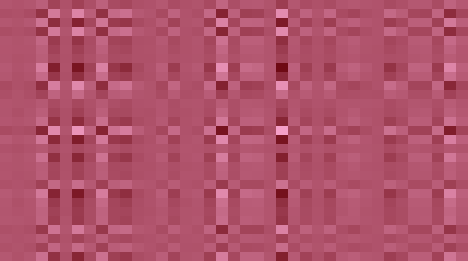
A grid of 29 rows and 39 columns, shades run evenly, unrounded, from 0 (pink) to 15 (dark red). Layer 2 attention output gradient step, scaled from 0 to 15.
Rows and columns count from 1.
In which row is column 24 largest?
8
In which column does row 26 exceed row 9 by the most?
19
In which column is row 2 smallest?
24
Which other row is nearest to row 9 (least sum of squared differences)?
14
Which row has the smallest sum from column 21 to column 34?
15
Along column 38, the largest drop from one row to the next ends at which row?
16
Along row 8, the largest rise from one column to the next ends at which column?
5
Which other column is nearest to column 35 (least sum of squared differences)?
30
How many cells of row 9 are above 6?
35
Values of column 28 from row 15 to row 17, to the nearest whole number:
5 10 8
